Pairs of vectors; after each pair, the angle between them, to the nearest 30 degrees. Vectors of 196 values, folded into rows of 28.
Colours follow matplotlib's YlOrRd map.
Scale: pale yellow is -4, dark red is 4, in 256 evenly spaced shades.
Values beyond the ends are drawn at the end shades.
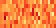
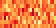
30 degrees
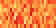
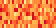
90 degrees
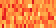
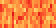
120 degrees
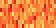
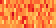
120 degrees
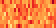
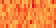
30 degrees
